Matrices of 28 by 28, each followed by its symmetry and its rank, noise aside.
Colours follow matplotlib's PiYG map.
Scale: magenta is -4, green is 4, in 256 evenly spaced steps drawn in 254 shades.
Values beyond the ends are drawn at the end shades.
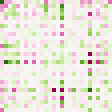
symmetric, rank three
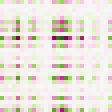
no symmetry, rank one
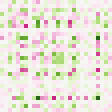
symmetric, rank three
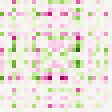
antisymmetric, rank two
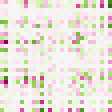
no symmetry, rank three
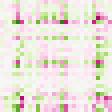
no symmetry, rank two
